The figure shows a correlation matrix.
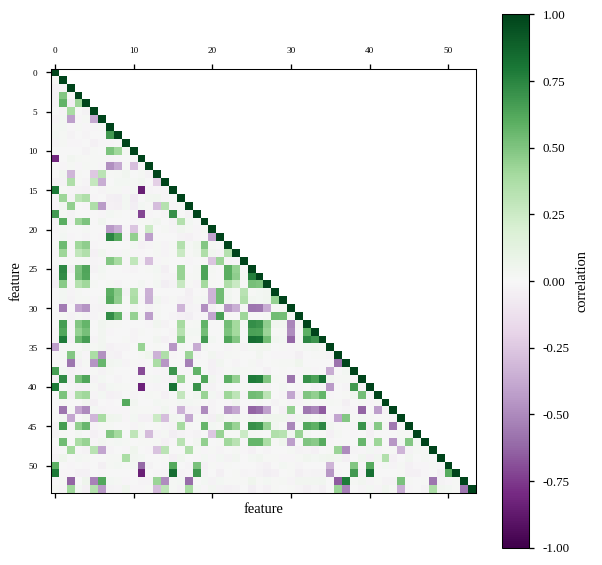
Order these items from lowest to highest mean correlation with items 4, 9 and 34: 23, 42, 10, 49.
10, 49, 42, 23
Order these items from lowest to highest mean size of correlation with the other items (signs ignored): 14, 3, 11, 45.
14, 11, 3, 45
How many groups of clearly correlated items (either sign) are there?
5
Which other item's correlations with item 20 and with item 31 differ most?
7
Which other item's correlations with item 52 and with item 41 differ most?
37
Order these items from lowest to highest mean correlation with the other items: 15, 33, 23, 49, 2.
2, 49, 15, 23, 33
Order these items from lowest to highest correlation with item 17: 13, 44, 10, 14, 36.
44, 13, 10, 14, 36
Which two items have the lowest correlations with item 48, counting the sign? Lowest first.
52, 37
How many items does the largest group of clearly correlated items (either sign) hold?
19
